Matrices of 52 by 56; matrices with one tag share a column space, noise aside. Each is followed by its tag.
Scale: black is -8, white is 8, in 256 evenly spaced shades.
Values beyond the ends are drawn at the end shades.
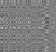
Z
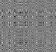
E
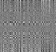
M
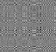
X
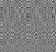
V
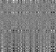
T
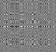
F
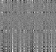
T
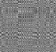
V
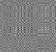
X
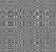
E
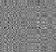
Z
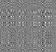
E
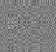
Z
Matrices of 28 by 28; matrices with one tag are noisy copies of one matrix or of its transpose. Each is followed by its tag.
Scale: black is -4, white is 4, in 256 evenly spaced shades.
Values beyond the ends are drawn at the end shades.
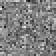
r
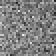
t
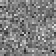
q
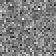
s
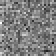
t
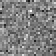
r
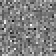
s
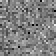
q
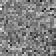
r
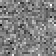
q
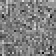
t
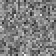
q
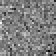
t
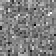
r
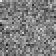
q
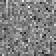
t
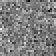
r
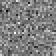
s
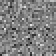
s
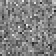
t
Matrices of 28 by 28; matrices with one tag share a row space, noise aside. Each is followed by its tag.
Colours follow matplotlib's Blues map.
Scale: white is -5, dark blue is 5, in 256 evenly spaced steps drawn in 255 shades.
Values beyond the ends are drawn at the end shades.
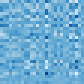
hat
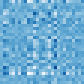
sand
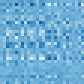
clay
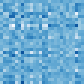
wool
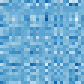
hat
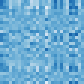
hat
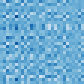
clay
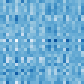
clay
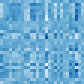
hat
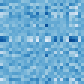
hat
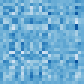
wool
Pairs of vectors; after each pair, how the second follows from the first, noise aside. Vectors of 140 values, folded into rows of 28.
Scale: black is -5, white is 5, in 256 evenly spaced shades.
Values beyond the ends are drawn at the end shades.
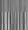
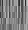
reversed, negated.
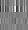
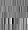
reversed, negated.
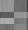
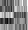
negated, scaled up.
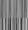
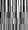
reversed, negated, scaled up.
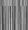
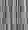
reversed, negated.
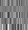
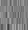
negated, shrunk.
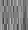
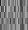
wrapped around.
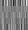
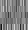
reversed, negated.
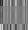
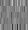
reversed, negated, partly zeroed.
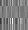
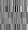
reversed, negated.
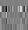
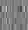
negated, shrunk.
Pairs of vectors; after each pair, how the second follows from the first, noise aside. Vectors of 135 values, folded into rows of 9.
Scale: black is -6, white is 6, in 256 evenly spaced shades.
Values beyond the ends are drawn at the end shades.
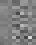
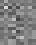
reversed.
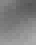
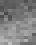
reversed, negated.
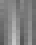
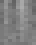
reversed, shrunk.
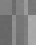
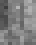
reversed, negated.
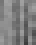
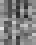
wrapped around, scaled up.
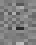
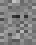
reversed.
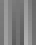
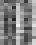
wrapped around, scaled up.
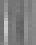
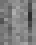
reversed, negated.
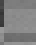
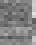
wrapped around, negated.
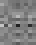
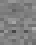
wrapped around, shrunk.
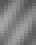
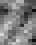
wrapped around, scaled up.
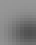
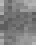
wrapped around, negated.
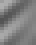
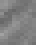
shrunk.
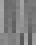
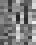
wrapped around, scaled up.
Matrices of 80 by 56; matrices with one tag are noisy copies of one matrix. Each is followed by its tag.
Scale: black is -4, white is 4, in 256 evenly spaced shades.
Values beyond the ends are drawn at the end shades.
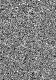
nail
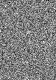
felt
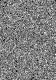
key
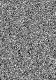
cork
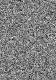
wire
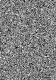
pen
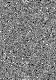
felt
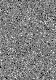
wire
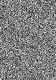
key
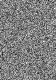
felt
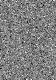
pen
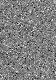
nail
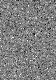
wire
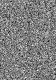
cork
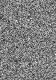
key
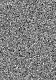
cork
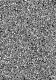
pen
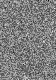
felt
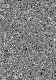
wire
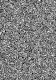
nail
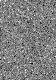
pen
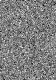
pen
